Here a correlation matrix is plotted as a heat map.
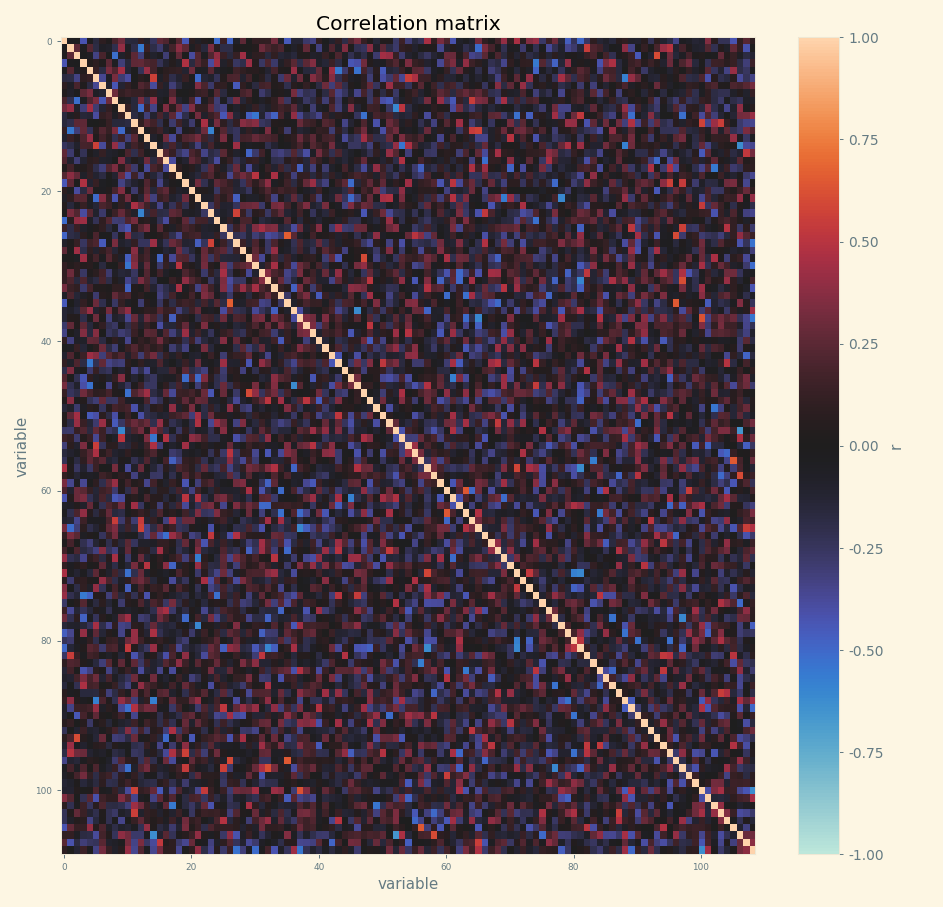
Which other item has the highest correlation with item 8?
64
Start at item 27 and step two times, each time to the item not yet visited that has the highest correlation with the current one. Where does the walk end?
66
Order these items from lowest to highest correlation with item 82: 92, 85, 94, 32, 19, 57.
85, 57, 32, 92, 19, 94
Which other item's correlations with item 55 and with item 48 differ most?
32
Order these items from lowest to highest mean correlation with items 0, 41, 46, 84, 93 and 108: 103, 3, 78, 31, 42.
3, 42, 103, 78, 31
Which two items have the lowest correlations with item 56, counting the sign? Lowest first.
83, 17
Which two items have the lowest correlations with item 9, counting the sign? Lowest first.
52, 12
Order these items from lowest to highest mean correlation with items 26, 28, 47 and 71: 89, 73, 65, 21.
21, 65, 73, 89
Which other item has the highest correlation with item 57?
71
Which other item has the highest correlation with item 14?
5
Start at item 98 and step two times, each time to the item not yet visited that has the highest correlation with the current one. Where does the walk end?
63
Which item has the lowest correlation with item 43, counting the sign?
4
